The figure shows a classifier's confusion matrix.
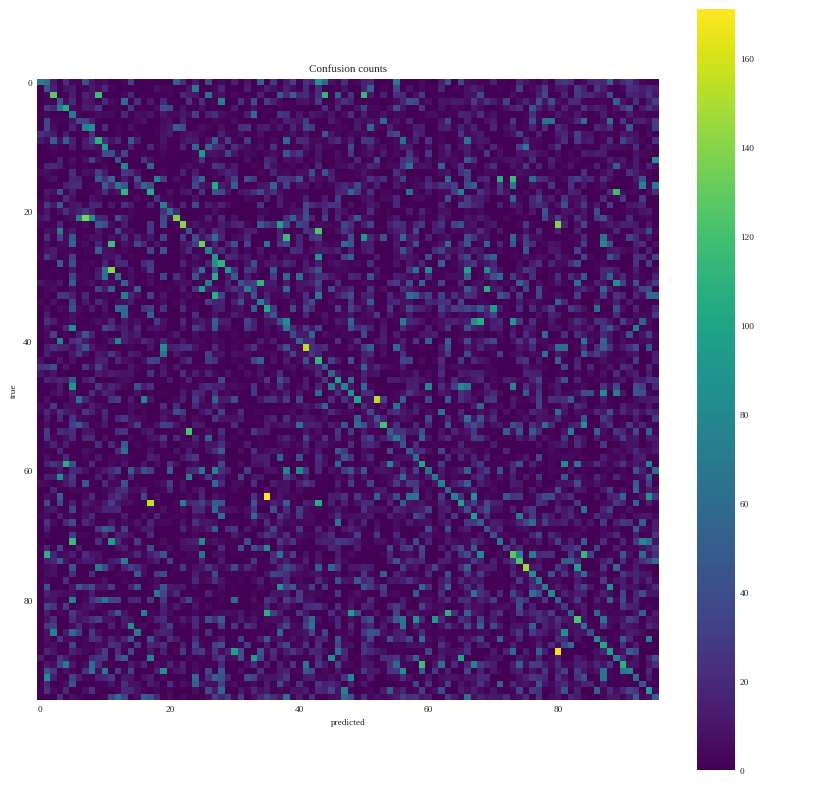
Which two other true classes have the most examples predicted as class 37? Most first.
22, 78
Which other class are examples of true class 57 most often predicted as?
13
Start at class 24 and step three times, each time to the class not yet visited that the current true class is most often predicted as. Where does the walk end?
33
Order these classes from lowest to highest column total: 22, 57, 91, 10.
91, 22, 57, 10
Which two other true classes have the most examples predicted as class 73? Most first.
15, 37
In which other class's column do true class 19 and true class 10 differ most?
75
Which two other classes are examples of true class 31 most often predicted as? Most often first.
34, 89
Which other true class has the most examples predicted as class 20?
60
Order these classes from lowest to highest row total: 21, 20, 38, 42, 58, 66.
20, 58, 42, 66, 38, 21
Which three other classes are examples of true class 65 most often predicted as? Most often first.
17, 43, 22
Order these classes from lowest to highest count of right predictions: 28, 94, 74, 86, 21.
86, 94, 28, 74, 21
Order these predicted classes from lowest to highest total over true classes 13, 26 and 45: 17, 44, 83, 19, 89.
44, 83, 19, 89, 17
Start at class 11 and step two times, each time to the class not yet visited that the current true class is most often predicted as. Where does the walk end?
87
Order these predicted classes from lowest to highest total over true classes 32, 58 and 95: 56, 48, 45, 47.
45, 56, 48, 47
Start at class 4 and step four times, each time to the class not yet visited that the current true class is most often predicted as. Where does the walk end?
43
